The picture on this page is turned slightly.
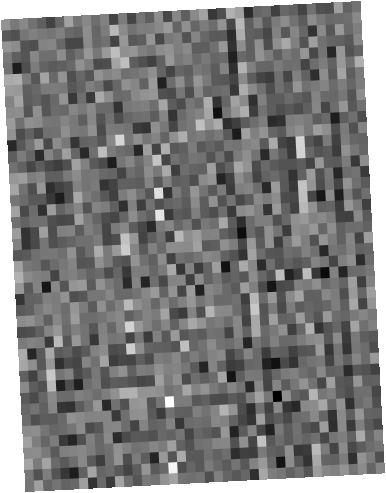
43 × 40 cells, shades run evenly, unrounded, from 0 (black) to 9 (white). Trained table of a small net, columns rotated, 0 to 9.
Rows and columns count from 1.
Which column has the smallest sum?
37
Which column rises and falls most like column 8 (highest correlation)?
26
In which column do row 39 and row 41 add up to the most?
1
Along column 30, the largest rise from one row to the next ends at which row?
25
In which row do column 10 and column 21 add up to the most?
22
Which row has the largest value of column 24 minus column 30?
11
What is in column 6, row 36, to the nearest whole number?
2
